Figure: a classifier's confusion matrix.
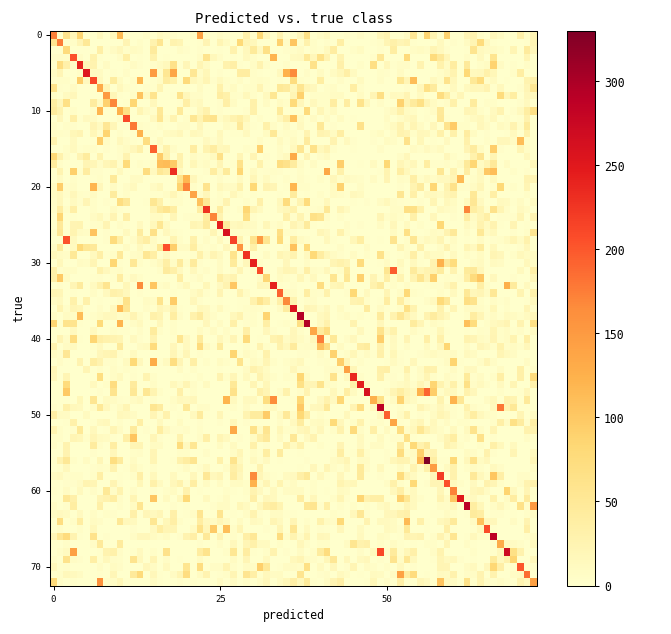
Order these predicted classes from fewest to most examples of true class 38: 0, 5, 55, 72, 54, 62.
5, 55, 54, 72, 0, 62
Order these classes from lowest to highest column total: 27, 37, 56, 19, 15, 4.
19, 4, 56, 27, 37, 15
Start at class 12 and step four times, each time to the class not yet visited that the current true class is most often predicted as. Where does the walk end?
67
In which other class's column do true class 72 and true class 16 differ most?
7
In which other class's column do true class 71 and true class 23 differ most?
62
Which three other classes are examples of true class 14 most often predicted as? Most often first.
70, 7, 53
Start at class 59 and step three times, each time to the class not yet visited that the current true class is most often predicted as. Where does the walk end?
66
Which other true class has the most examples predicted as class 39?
29
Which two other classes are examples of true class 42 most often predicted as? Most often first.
27, 2
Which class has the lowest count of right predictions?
63
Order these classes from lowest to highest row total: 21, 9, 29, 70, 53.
21, 53, 70, 29, 9
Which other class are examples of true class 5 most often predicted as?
36
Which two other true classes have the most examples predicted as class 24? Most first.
65, 11
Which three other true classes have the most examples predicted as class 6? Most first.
20, 26, 40
